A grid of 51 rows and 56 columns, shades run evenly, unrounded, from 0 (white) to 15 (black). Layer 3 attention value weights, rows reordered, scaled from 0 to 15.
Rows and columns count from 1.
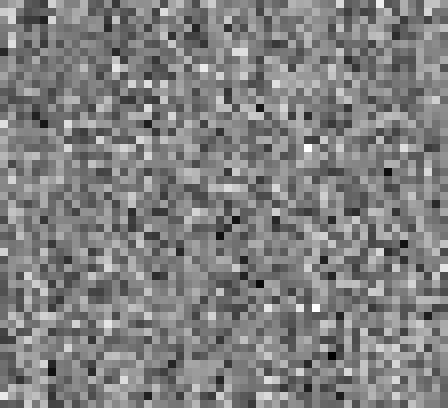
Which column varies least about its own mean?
27
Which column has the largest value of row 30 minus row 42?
19
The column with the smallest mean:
48
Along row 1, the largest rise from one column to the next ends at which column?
49
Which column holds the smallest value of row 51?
4
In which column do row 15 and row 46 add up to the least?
50
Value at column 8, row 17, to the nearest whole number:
9
